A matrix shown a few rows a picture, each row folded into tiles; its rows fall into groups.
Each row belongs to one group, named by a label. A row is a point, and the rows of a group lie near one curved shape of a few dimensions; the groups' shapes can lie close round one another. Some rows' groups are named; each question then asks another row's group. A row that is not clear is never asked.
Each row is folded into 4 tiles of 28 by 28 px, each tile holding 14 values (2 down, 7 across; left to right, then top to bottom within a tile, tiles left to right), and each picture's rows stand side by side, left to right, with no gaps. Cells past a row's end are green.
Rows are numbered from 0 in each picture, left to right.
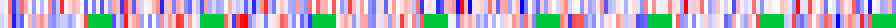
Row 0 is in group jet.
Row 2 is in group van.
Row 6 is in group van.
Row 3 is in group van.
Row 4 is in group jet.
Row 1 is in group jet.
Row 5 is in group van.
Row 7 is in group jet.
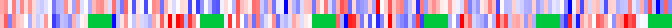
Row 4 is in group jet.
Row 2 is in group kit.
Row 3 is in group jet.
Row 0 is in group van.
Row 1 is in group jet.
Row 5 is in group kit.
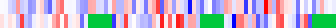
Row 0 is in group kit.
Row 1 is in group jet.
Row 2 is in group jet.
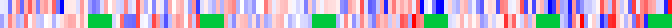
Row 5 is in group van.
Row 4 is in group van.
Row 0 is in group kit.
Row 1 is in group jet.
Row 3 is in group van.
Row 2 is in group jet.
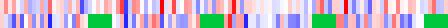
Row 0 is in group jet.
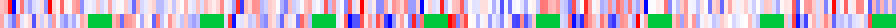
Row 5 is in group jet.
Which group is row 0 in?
jet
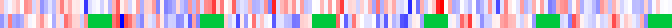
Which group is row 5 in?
jet
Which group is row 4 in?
van
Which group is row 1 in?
van
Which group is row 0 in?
jet
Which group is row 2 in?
jet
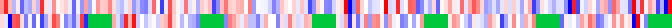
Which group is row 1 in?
van
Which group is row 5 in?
van
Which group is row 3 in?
jet
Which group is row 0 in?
jet
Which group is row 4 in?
van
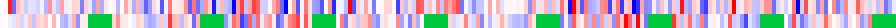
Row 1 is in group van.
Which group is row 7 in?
jet
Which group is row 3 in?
van
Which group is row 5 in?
jet
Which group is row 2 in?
kit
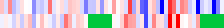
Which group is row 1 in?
van
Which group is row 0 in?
jet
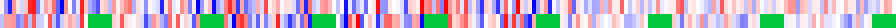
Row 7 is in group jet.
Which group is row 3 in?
van
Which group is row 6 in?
jet
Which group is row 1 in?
van
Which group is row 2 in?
jet
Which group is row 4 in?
van
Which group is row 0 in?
kit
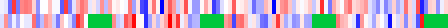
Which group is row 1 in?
van
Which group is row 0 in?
van
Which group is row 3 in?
van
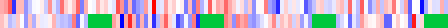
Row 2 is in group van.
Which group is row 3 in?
jet
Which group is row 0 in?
jet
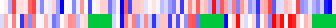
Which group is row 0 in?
kit
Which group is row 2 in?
jet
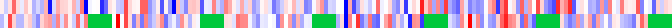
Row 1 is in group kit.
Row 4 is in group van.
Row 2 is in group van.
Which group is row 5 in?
jet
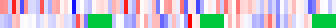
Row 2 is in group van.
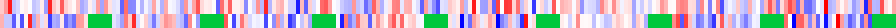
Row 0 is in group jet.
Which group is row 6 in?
kit
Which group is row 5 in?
jet
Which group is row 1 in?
van
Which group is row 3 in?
kit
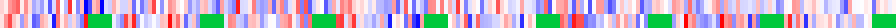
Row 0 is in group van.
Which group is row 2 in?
van
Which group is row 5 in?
van
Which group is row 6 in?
jet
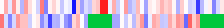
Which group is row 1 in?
jet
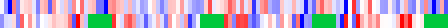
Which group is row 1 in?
van
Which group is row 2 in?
van
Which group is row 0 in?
van
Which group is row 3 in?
kit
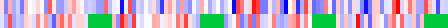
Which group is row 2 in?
kit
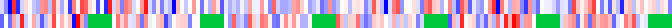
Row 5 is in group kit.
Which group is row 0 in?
van
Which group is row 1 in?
kit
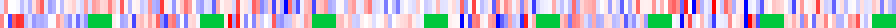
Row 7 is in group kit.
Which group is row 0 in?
van
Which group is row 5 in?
van
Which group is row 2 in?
kit
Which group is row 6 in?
jet
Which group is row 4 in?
jet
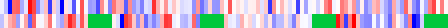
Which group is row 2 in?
jet
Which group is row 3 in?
van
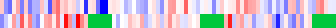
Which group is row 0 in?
van
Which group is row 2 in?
van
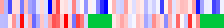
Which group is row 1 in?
van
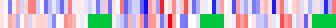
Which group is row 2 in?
van
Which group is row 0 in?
kit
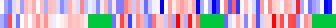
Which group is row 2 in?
jet
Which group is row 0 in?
kit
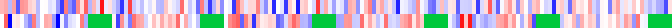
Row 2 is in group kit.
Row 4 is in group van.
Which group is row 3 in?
kit
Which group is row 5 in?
van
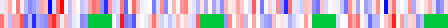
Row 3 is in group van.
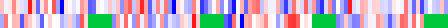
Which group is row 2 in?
kit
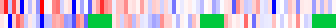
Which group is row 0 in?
jet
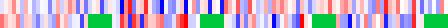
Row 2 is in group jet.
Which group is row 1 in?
kit
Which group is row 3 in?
jet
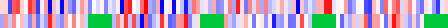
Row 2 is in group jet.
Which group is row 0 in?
kit
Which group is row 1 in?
kit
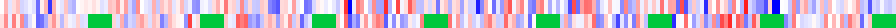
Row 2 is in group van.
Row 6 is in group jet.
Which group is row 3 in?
jet
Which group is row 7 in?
jet
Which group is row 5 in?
van
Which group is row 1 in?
jet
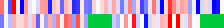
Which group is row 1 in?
van
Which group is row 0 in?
jet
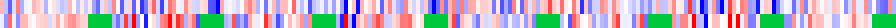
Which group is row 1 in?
van
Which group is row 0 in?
kit
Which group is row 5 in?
jet
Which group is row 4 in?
van
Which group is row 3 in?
kit
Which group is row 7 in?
kit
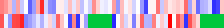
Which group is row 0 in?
van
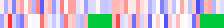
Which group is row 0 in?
jet
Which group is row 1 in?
van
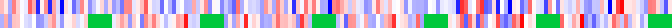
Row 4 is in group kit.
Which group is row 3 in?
jet
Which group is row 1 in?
kit
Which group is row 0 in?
kit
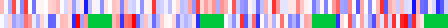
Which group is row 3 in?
jet
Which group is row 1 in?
van
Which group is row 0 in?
jet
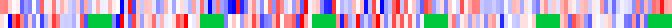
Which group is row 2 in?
van
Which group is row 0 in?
jet
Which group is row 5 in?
van
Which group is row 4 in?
van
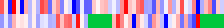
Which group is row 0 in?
jet
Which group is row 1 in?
van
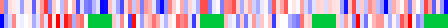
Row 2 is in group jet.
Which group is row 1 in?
kit
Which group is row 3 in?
kit
